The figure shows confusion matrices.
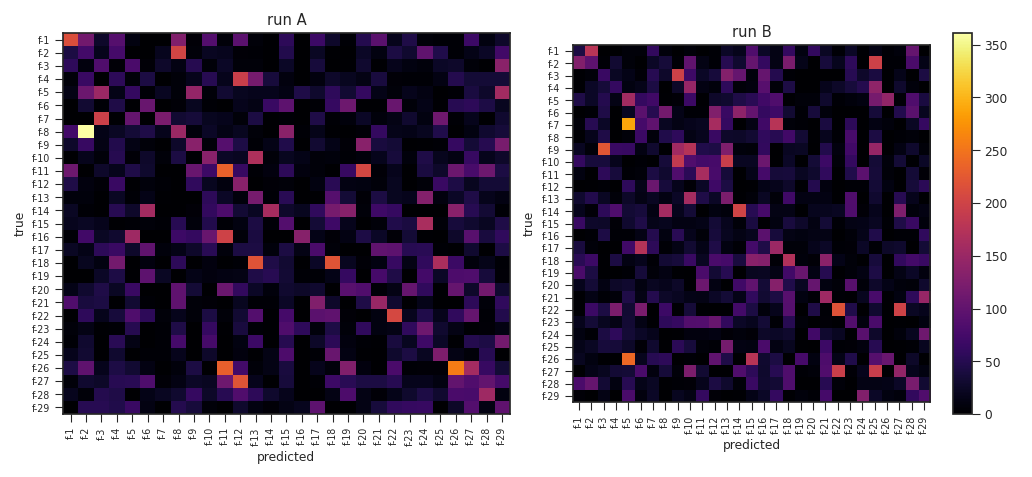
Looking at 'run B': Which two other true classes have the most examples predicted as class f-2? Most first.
f-1, f-28
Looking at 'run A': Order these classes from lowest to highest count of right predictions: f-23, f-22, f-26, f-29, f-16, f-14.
f-23, f-29, f-16, f-14, f-22, f-26
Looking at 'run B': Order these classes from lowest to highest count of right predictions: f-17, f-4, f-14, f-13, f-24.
f-4, f-24, f-13, f-17, f-14
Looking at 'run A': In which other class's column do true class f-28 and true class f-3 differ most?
f-29
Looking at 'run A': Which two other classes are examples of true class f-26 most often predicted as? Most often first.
f-11, f-27
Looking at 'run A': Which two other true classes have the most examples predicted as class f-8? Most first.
f-2, f-1
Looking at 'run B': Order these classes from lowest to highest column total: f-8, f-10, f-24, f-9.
f-24, f-8, f-9, f-10
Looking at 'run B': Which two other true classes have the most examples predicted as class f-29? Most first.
f-21, f-24
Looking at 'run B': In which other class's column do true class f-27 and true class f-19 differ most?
f-22
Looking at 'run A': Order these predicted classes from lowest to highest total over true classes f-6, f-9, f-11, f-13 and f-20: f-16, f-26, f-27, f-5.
f-16, f-5, f-27, f-26
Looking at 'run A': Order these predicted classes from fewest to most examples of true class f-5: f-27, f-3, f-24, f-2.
f-24, f-27, f-2, f-3
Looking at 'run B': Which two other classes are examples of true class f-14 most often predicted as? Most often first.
f-8, f-27
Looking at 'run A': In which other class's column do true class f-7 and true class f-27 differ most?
f-12
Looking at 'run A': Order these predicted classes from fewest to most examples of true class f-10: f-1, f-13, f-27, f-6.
f-1, f-6, f-27, f-13
